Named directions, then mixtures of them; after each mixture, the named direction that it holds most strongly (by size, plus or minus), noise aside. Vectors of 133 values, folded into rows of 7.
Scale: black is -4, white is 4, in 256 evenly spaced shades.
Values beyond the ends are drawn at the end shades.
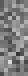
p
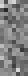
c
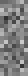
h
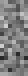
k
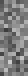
p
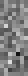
p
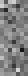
c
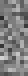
k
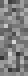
k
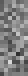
p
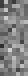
c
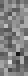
p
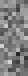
k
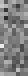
c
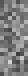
p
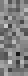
k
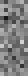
h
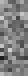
k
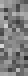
k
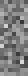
k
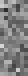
c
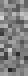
k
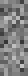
h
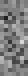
p
